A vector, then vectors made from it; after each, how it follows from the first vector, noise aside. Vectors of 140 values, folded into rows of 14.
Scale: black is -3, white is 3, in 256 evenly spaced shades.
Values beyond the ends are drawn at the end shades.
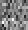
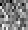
wrapped around, negated.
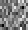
wrapped around, negated.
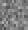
shrunk.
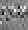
reversed, partly zeroed.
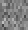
shrunk.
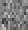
negated, shrunk.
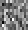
sign-scrambled.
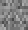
negated, shrunk.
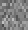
shrunk.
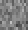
wrapped around, negated, shrunk.
